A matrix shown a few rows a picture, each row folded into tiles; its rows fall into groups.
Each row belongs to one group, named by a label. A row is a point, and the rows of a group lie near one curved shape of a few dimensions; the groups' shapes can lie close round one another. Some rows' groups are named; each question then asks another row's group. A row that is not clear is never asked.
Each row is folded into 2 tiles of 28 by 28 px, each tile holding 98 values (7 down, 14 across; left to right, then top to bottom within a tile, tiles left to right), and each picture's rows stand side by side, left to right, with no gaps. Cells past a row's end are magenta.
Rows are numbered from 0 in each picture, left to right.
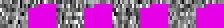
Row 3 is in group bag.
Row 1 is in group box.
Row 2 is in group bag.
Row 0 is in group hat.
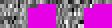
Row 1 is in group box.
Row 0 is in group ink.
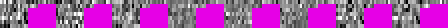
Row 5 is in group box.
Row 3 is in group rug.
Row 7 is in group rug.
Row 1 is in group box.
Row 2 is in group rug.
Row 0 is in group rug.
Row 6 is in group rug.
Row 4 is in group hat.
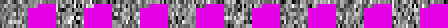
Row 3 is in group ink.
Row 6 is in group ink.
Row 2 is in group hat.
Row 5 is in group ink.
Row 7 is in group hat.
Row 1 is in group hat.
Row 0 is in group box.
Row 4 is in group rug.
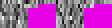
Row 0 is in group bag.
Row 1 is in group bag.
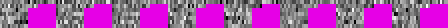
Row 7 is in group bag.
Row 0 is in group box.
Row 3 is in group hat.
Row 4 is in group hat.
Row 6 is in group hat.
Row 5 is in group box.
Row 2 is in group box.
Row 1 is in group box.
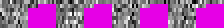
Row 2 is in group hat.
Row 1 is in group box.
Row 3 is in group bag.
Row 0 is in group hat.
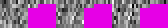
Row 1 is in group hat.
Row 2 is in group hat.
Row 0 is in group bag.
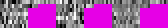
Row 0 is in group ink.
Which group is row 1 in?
rug
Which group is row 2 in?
hat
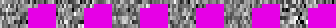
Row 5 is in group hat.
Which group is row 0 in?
box
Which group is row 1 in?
box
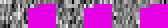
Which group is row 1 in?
bag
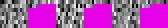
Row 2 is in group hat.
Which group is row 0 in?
ink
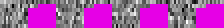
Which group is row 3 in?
bag
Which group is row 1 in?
hat
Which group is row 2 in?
ink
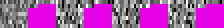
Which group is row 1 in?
hat
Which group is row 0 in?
box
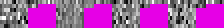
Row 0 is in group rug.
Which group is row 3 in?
hat
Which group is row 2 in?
ink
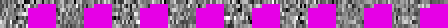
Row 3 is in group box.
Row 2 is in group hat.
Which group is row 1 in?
box
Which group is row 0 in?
bag
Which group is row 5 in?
hat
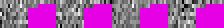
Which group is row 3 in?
bag
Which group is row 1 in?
ink
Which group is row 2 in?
box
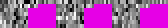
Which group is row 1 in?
rug
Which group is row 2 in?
bag
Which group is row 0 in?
bag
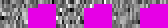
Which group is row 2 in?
box
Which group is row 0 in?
hat
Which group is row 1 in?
bag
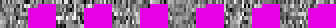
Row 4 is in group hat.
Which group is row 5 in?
box
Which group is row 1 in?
rug
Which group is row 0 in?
bag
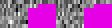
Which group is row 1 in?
bag
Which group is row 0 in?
box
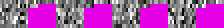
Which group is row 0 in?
hat
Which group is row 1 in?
hat
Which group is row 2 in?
rug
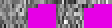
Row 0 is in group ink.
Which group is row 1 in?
ink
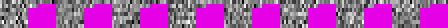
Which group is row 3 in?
box
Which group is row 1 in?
box
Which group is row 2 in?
box
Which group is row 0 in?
hat
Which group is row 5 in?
box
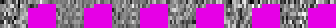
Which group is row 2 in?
box
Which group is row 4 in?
bag
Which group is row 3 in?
box
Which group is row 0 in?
ink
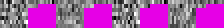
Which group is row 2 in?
hat
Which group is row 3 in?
rug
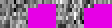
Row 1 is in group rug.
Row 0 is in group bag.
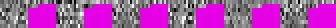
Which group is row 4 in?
bag
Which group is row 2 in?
box
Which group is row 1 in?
ink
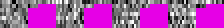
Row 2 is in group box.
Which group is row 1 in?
rug
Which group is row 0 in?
rug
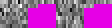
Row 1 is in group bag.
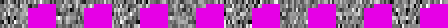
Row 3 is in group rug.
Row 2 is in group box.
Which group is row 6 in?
ink
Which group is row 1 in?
rug
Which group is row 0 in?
ink
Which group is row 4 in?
box
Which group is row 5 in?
hat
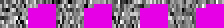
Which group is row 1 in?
ink
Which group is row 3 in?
bag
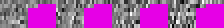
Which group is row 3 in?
ink
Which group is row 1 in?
hat
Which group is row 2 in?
box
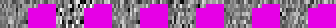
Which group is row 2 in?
box
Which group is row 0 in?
box
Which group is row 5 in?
hat
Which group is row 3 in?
ink
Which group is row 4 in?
box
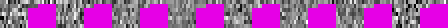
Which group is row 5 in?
hat
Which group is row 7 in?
bag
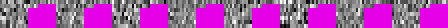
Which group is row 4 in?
box
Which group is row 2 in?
hat
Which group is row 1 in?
hat
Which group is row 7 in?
box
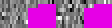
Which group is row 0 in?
hat
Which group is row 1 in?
rug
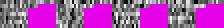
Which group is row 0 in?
box
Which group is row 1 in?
bag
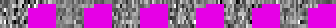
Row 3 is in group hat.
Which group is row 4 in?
rug
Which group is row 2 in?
box
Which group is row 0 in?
bag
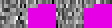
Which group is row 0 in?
hat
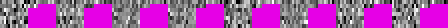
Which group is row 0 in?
bag
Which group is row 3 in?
hat
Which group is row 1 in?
ink
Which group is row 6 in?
ink
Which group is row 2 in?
hat
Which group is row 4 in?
ink
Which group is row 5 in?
hat
